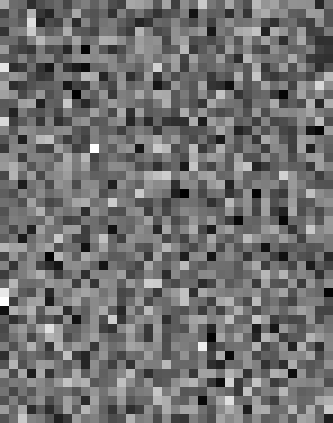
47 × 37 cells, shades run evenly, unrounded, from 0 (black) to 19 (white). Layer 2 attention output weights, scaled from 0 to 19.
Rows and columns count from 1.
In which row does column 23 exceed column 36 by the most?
39
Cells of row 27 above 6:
30
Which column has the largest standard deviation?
1
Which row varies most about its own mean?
17
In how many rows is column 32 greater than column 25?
21
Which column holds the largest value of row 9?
29
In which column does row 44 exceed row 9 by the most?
18
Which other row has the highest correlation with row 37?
38
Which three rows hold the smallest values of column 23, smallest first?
45, 14, 32
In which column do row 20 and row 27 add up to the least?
3
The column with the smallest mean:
24
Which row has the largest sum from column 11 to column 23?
20
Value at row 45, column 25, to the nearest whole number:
12
